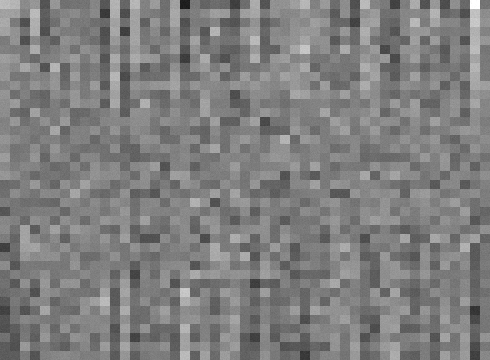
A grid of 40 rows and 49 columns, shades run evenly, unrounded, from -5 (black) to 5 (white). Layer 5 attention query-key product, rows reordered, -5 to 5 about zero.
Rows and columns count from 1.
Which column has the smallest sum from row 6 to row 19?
13
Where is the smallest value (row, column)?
1, 19
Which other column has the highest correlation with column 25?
44
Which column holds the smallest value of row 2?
11
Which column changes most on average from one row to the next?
20
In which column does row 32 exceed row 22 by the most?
34
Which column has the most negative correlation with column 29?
40
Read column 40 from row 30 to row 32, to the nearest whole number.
1 1 0
